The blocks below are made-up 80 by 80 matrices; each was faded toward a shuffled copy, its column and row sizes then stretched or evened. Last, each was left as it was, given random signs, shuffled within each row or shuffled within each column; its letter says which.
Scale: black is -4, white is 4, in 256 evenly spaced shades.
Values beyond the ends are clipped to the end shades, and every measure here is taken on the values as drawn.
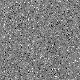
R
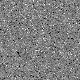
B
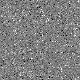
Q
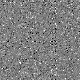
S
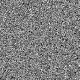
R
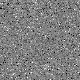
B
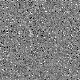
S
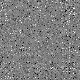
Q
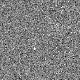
R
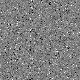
R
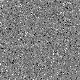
R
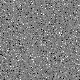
R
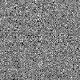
S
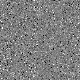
R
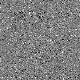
Q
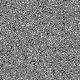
B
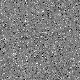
R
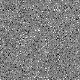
S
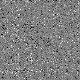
Q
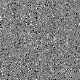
Q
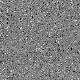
R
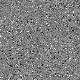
Q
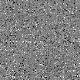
Q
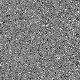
R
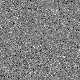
B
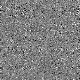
Q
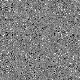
S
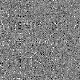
S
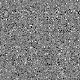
S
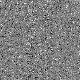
R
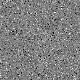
B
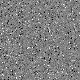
R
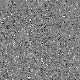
R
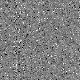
R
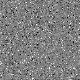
Q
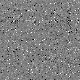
Q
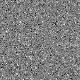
Q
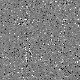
Q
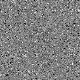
Q
